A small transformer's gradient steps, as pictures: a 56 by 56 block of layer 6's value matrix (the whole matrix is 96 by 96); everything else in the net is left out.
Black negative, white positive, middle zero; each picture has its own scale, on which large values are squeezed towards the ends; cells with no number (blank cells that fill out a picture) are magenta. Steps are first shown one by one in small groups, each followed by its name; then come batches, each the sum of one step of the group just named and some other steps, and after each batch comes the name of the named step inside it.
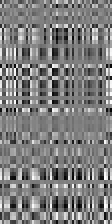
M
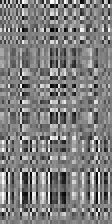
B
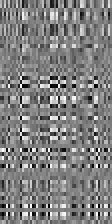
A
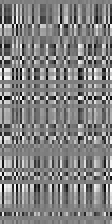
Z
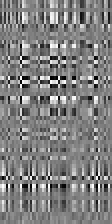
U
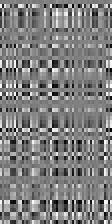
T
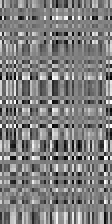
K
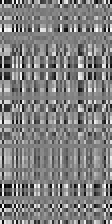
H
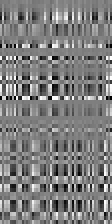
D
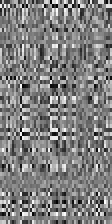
A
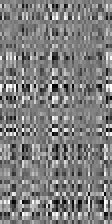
D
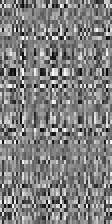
H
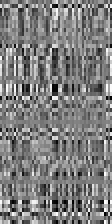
D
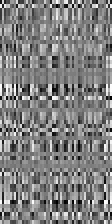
D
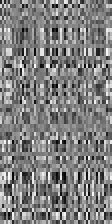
B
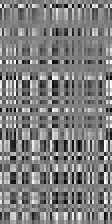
K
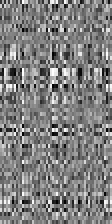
Z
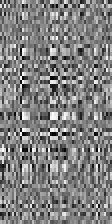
A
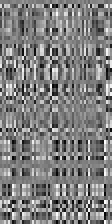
T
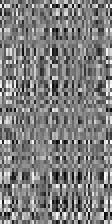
M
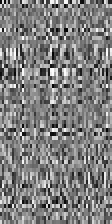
H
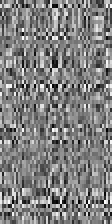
T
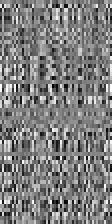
D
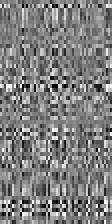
A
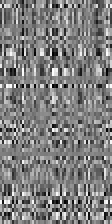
T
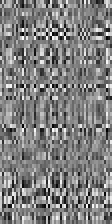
D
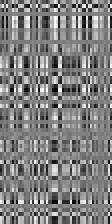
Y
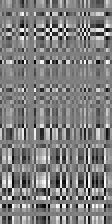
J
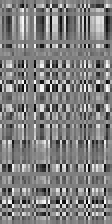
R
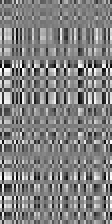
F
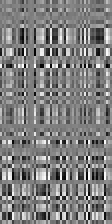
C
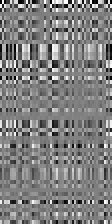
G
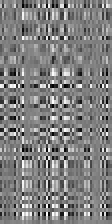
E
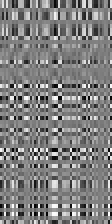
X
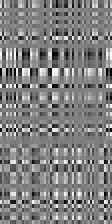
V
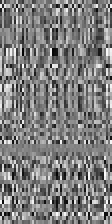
C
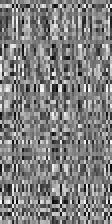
Y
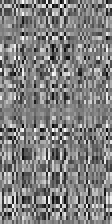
J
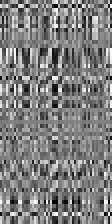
Y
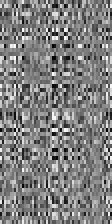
X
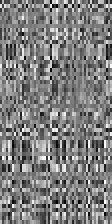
G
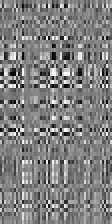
E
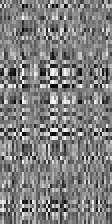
E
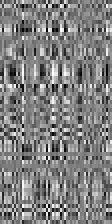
E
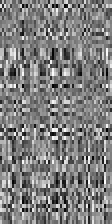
J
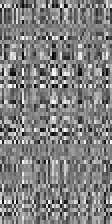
E
